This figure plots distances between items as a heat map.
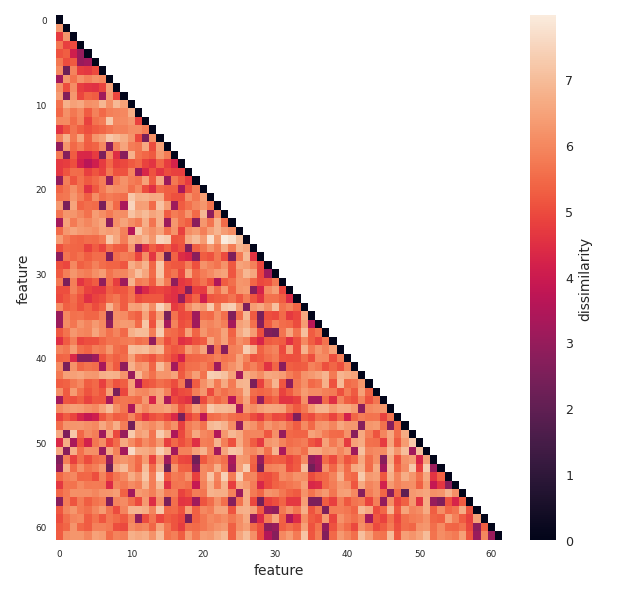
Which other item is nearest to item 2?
50
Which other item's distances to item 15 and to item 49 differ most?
53
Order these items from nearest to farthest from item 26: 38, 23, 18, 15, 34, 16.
34, 16, 38, 18, 15, 23
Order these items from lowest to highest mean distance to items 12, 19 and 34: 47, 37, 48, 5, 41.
47, 5, 41, 48, 37
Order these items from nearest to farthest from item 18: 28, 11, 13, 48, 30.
11, 28, 13, 48, 30
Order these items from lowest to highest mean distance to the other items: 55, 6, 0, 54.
0, 6, 55, 54
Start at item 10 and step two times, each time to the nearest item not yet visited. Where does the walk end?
56
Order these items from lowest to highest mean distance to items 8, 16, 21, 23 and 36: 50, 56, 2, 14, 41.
41, 50, 2, 56, 14
